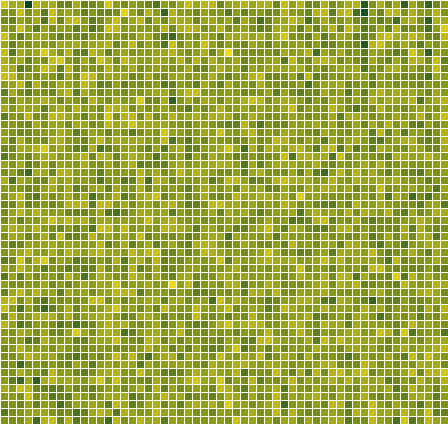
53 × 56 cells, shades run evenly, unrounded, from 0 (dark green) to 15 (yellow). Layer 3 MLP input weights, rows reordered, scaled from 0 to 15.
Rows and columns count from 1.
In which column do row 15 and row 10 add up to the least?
54
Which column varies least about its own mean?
23
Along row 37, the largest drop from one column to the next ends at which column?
18
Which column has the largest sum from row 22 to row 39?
13
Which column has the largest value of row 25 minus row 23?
19
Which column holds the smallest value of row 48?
5
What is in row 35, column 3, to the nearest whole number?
6
